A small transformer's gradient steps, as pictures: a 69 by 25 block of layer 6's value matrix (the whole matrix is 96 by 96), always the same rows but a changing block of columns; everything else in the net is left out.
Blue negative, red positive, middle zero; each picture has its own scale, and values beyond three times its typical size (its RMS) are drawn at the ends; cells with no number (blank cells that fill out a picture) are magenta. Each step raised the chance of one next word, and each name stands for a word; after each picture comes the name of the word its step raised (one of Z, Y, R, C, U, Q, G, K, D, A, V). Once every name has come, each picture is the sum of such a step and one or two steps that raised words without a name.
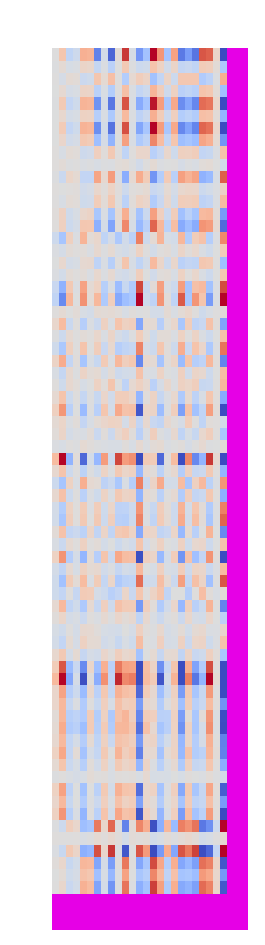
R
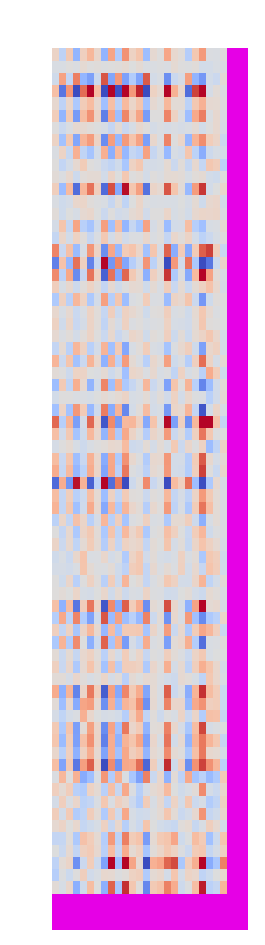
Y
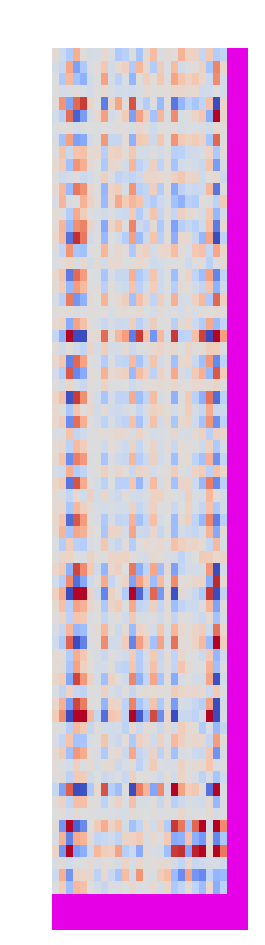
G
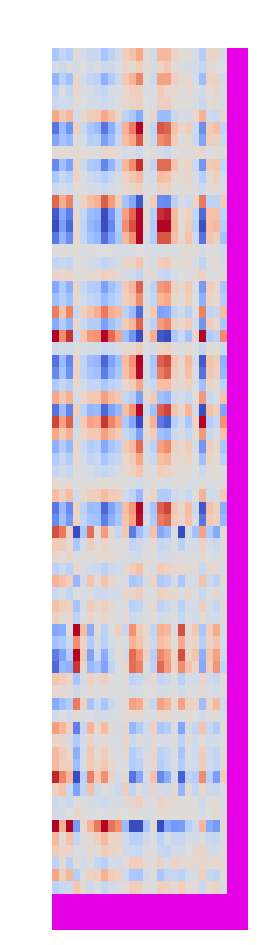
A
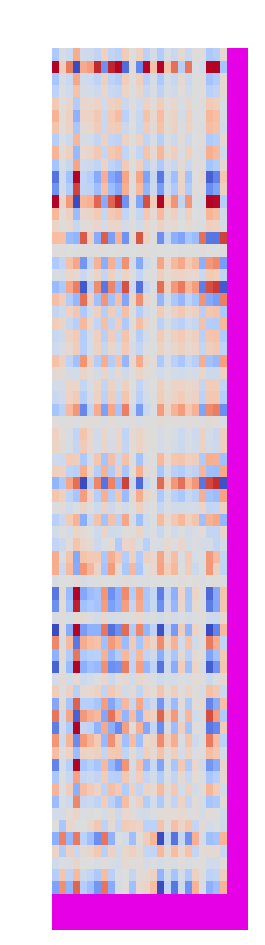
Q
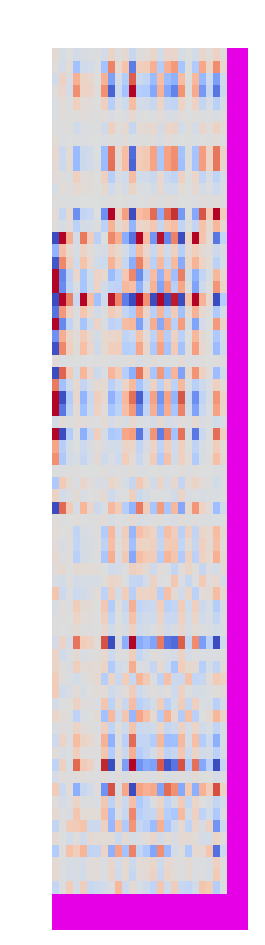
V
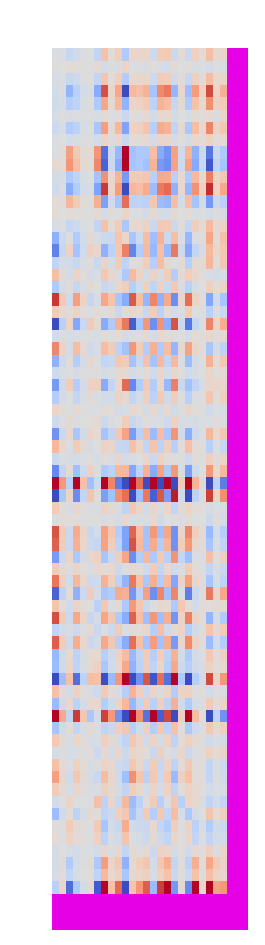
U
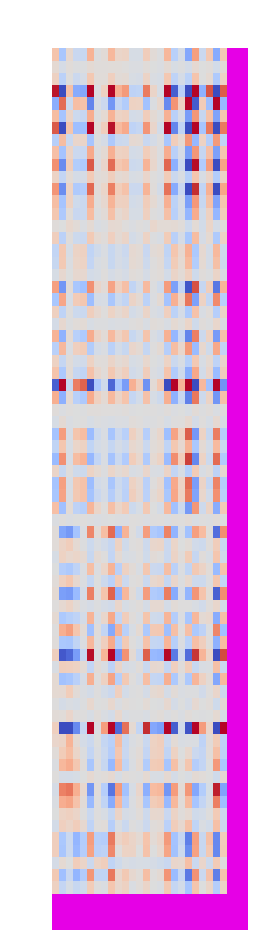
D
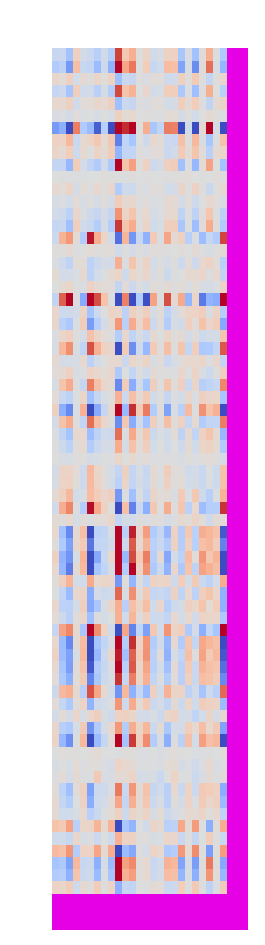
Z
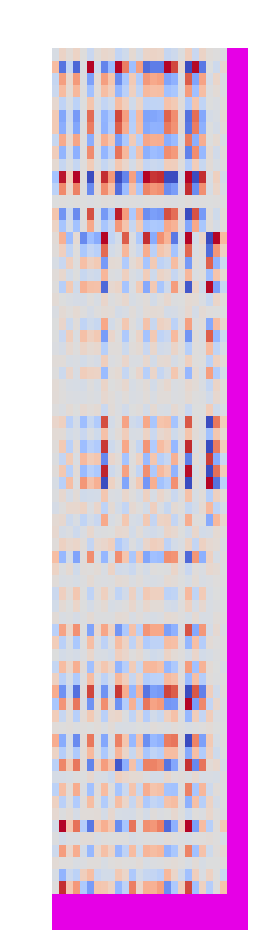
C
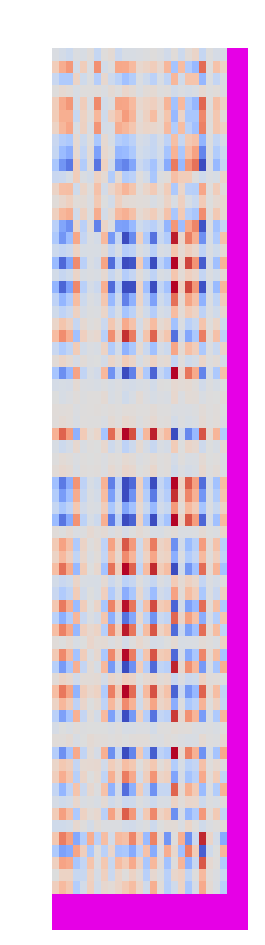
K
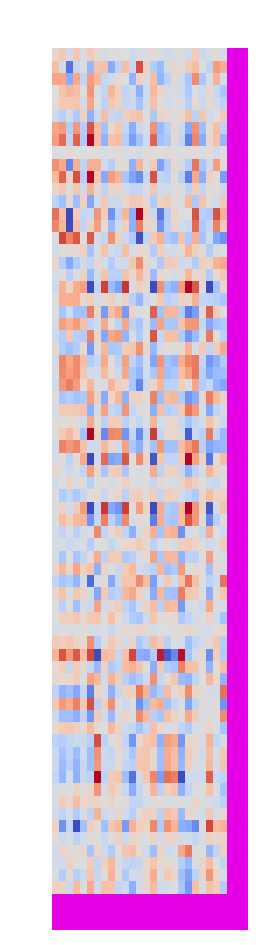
A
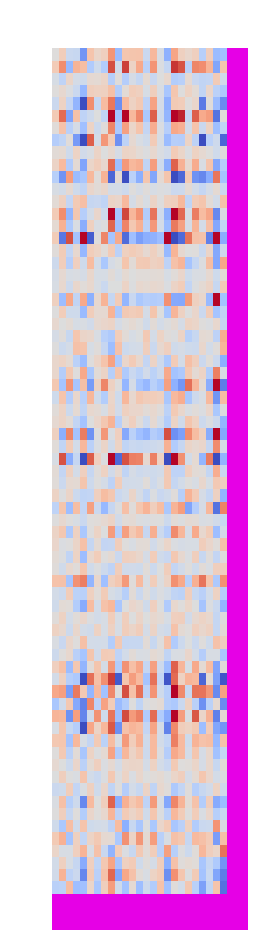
R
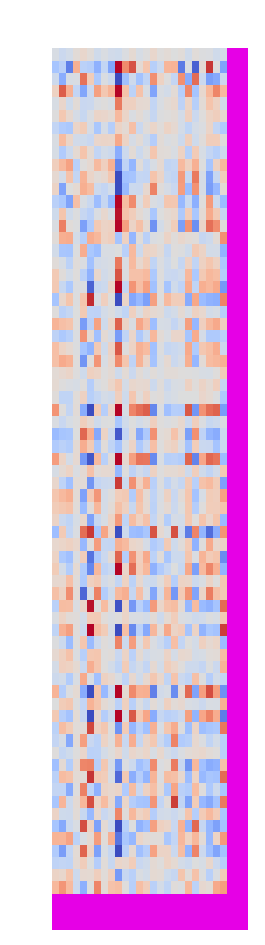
Q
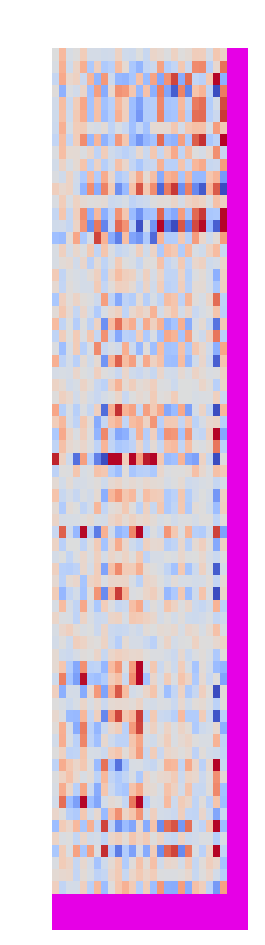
R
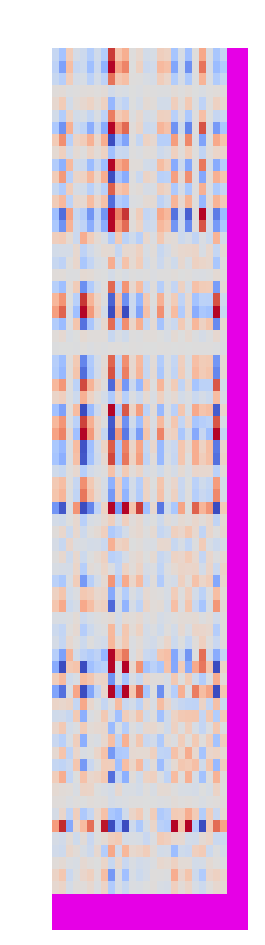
A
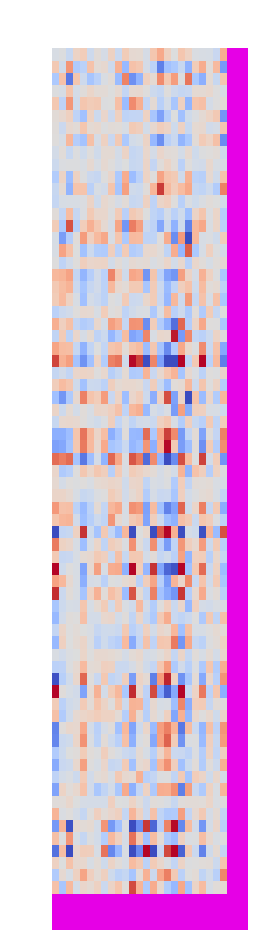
G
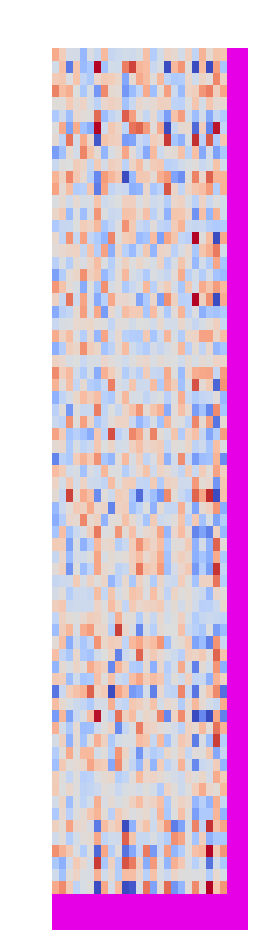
Z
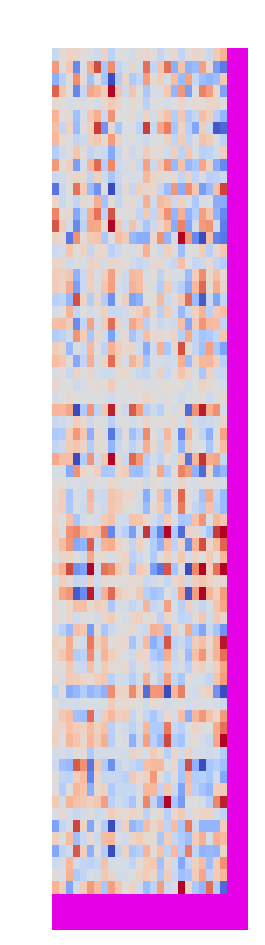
Z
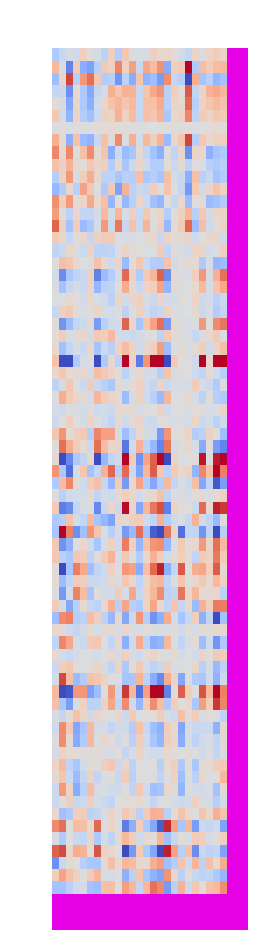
Y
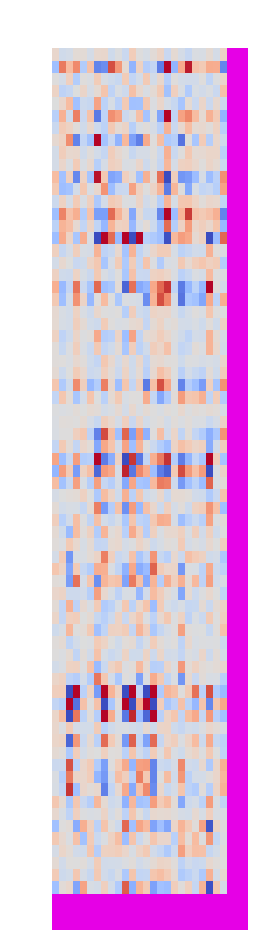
C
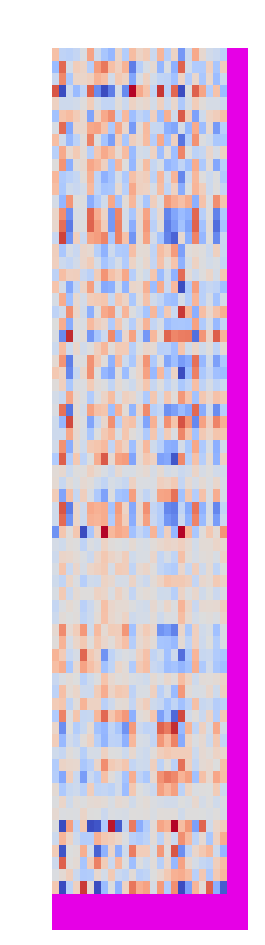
A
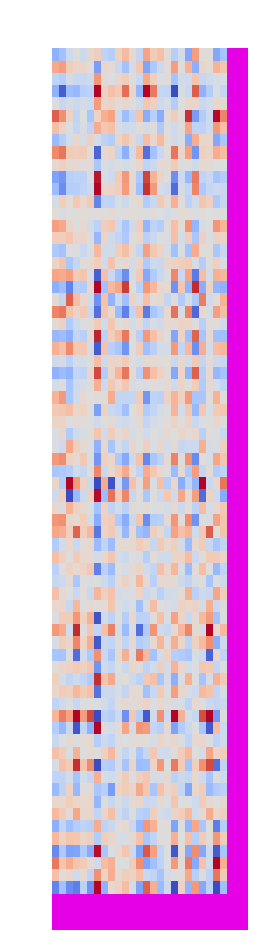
U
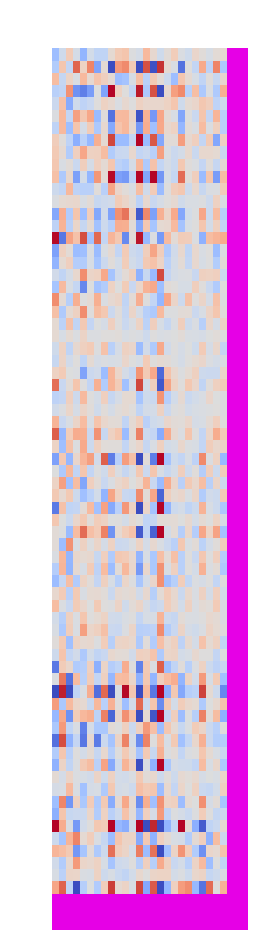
C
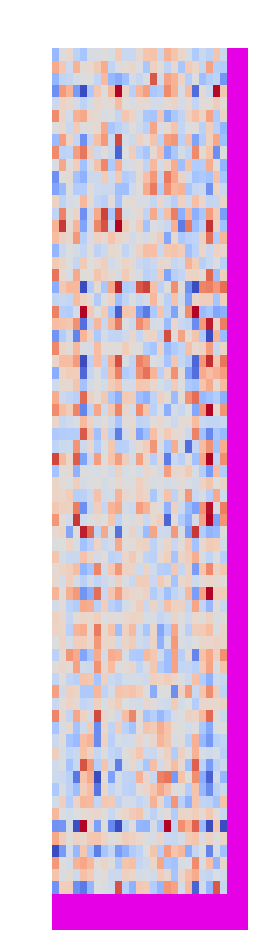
A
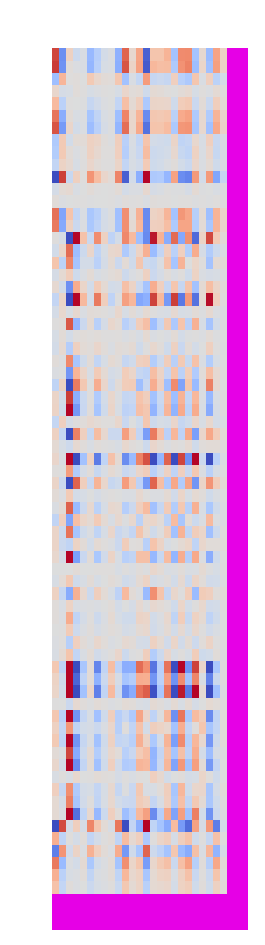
R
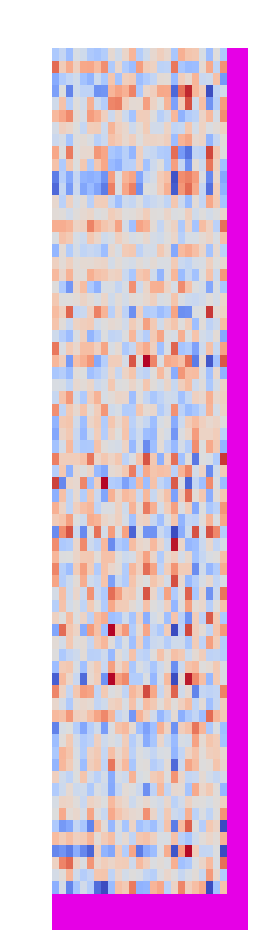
U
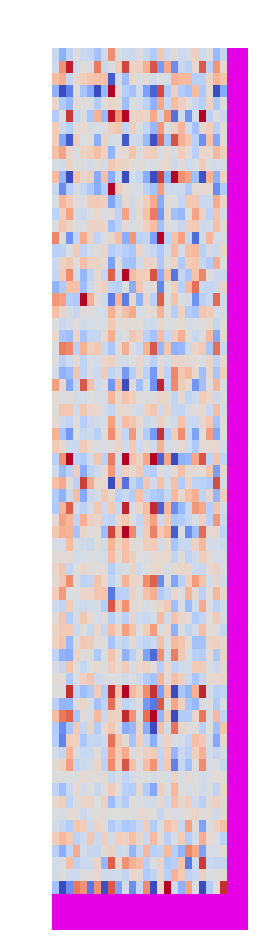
Y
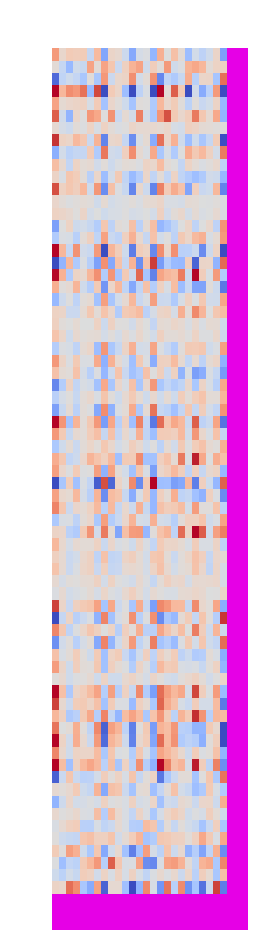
Y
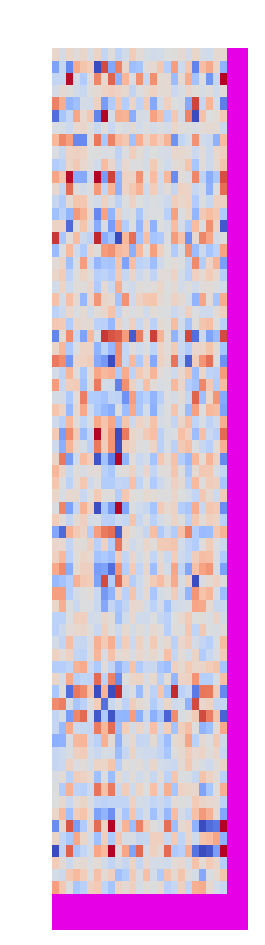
G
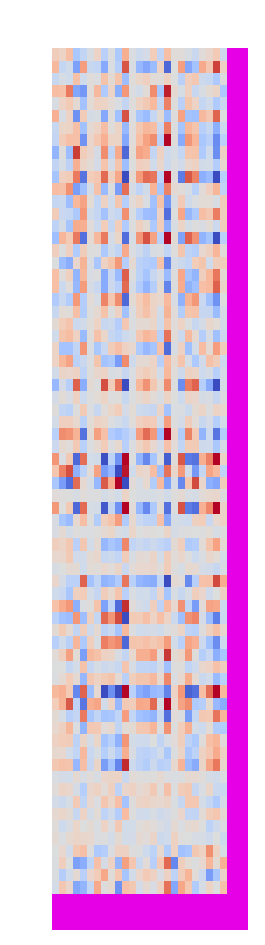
Y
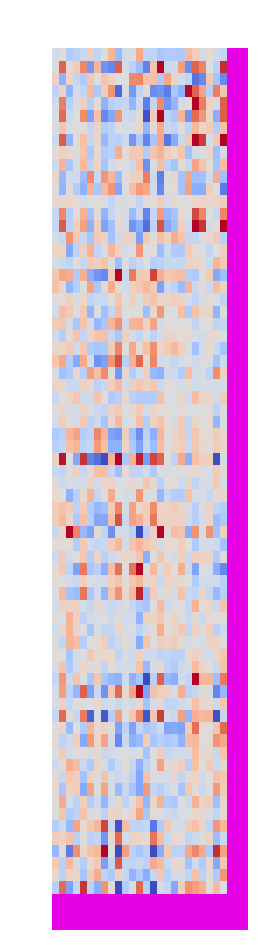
R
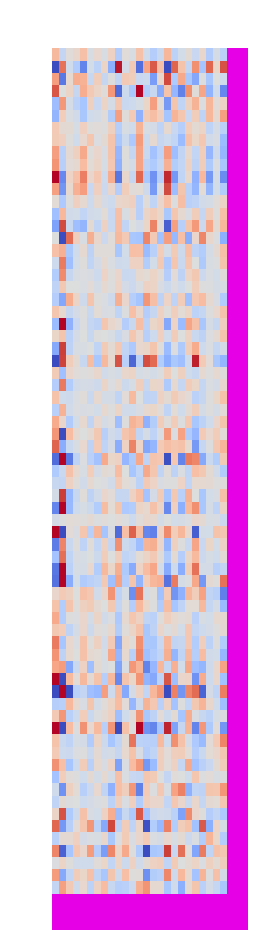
D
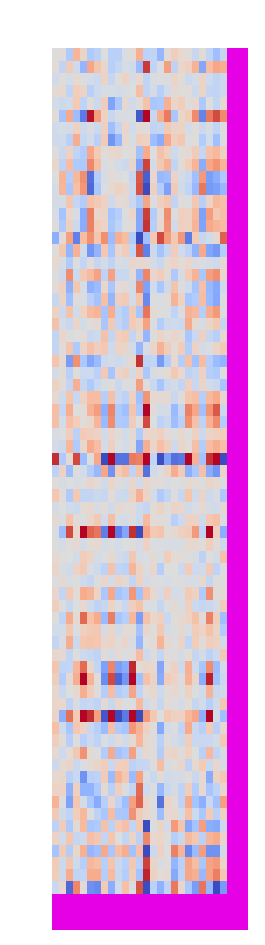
R
